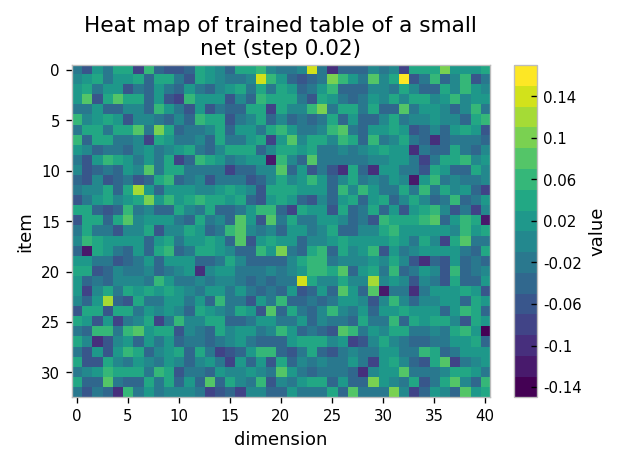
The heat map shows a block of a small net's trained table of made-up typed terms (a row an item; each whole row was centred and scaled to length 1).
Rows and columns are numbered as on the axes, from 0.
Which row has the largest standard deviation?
1
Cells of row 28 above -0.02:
20
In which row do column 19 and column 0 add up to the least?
9
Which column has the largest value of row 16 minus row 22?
30
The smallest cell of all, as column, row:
40, 26
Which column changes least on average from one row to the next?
28
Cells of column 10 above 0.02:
4
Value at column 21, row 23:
-0.04
